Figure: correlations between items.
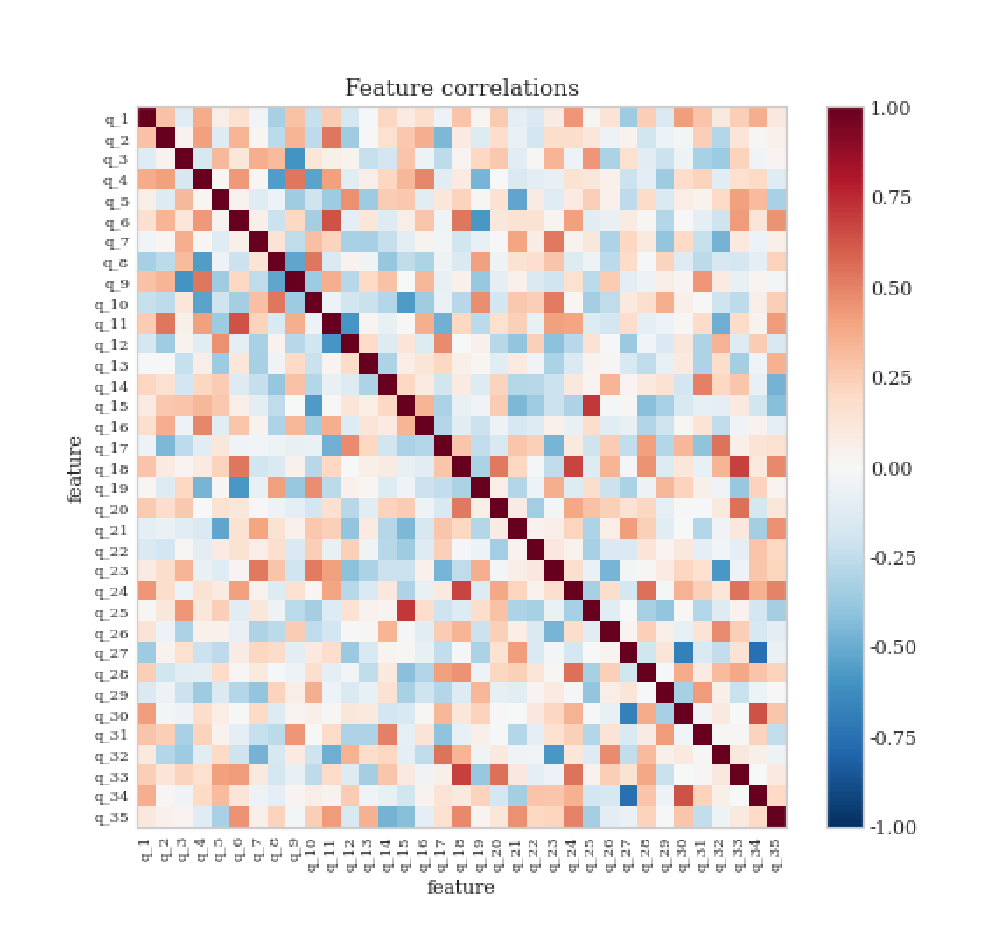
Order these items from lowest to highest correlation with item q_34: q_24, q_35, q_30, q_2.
q_2, q_35, q_24, q_30
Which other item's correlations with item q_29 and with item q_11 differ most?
q_6
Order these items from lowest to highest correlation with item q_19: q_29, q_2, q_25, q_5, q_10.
q_2, q_5, q_25, q_29, q_10
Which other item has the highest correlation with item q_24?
q_18
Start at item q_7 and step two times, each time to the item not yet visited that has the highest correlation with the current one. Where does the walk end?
q_10
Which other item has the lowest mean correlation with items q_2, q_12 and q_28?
q_27
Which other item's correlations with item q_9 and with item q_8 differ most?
q_4
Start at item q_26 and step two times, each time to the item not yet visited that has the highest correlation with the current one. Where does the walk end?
q_17
